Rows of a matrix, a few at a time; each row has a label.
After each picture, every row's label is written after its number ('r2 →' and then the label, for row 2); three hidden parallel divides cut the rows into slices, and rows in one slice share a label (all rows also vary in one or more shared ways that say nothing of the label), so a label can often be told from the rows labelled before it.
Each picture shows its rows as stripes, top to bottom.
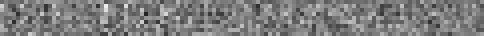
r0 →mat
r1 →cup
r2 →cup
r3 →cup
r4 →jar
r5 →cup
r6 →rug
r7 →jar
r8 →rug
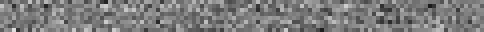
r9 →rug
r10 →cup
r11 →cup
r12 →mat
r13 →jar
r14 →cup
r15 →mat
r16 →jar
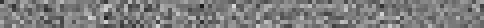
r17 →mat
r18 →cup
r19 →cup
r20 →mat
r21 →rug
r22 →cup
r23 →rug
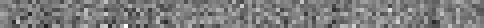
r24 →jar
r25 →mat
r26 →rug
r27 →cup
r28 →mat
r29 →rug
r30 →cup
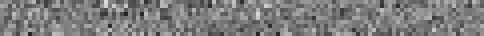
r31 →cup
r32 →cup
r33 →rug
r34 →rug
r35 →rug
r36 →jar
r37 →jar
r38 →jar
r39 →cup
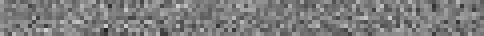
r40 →mat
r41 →mat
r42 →jar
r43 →jar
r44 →jar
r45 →mat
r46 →cup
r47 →rug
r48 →rug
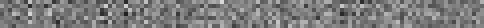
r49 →rug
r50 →cup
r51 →rug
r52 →rug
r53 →jar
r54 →rug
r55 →mat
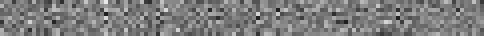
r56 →cup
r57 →jar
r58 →cup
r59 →rug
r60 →cup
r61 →rug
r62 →jar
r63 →cup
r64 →cup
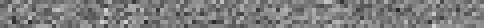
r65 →mat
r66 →mat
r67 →cup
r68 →jar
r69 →mat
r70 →cup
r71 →mat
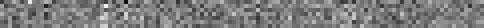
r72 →rug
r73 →cup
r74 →mat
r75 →cup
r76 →cup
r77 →jar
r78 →cup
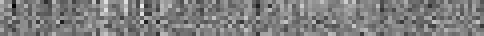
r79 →cup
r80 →cup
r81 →cup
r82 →cup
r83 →mat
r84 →cup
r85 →mat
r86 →jar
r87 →cup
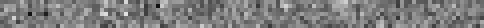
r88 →cup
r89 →cup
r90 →jar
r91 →cup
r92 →jar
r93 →mat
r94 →rug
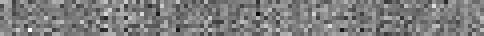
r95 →cup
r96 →jar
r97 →jar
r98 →cup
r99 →rug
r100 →jar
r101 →cup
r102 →rug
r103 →cup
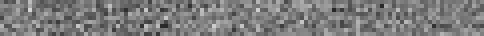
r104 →mat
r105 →jar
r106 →rug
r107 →mat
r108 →jar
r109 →mat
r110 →rug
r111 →mat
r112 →jar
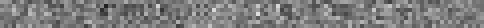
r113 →jar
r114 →rug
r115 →mat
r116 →rug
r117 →jar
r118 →mat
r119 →mat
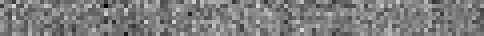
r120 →rug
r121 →rug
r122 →jar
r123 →jar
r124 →mat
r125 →rug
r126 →jar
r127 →mat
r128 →rug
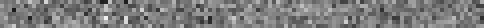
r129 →rug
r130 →jar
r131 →cup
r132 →mat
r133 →cup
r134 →cup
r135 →mat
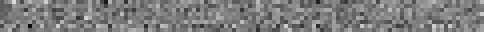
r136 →rug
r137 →mat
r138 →mat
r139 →mat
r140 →mat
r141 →mat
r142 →cup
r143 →jar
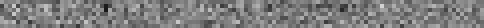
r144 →mat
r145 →rug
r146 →rug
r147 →mat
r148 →mat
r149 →jar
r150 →jar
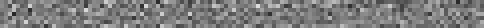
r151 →cup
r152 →rug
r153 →jar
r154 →jar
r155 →mat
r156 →mat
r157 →cup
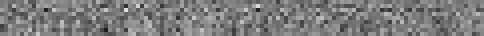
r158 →jar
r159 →rug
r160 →cup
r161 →mat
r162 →mat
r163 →mat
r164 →mat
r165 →rug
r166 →mat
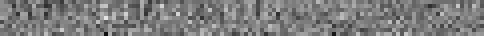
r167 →jar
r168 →cup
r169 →jar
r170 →cup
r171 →cup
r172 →mat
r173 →mat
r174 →mat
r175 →rug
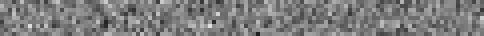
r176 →cup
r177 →jar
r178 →jar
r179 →mat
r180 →mat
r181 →rug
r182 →rug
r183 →mat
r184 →cup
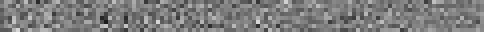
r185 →cup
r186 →mat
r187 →jar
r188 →mat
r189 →rug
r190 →rug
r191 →cup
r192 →rug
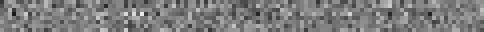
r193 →mat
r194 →rug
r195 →jar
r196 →cup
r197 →mat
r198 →jar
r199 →mat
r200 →cup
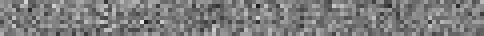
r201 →mat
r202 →cup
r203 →jar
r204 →cup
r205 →mat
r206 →cup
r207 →mat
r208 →jar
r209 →mat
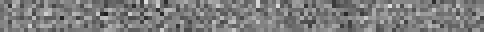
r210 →rug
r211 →rug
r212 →jar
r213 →rug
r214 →jar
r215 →mat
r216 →mat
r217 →jar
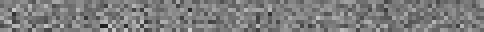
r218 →jar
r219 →mat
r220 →mat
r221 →jar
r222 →jar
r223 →cup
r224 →rug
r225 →cup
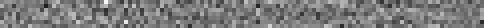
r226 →cup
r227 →cup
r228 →rug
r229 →rug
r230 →jar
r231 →cup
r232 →mat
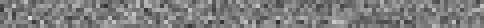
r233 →mat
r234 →rug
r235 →jar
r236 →jar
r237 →mat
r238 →cup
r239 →jar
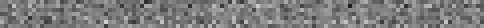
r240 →jar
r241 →mat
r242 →mat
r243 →mat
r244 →jar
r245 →cup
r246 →mat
